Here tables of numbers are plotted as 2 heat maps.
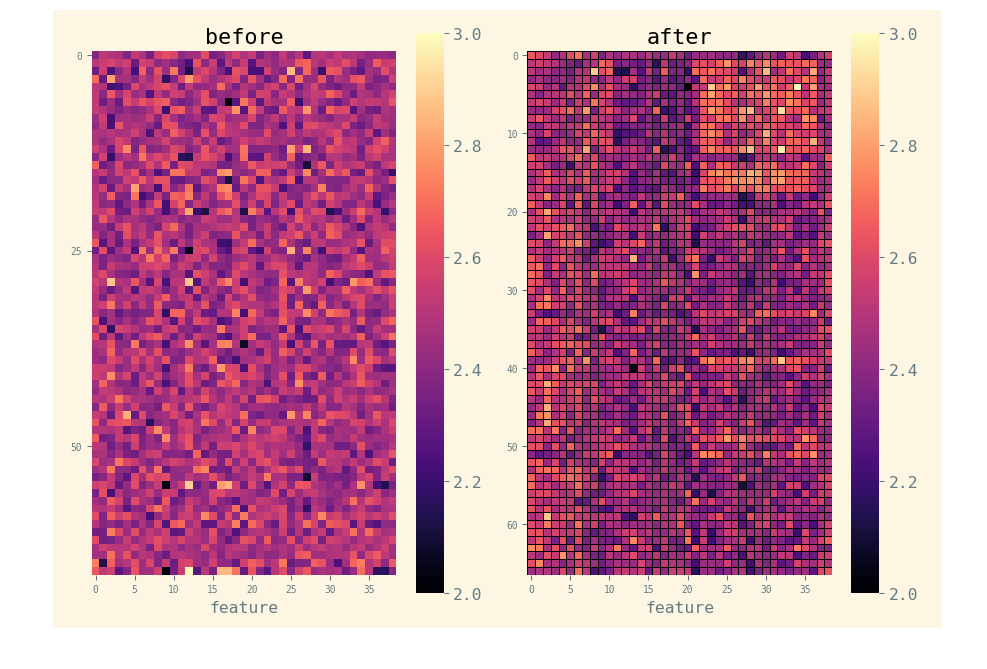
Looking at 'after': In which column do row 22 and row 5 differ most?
23
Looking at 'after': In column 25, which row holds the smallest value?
44
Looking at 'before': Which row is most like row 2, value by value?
25
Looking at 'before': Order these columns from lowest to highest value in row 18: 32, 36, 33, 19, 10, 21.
36, 19, 33, 32, 21, 10
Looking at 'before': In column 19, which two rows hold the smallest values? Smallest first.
37, 20
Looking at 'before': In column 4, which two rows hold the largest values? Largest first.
46, 12
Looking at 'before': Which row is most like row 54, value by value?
26
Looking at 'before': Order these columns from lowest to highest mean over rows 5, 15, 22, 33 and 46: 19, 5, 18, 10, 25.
5, 19, 18, 25, 10
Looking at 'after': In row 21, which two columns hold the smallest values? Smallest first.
27, 34
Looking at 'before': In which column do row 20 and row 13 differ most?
12
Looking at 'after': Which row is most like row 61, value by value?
56
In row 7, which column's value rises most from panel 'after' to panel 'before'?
18
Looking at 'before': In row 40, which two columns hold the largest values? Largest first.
16, 12
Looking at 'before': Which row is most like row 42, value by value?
40
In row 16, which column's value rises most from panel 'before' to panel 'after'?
26
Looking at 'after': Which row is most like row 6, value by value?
10
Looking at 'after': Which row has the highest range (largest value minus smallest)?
4
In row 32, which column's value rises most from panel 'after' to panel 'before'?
29
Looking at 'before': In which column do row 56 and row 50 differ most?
27
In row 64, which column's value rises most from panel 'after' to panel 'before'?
27
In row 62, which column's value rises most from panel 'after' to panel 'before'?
28
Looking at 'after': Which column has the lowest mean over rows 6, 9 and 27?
20
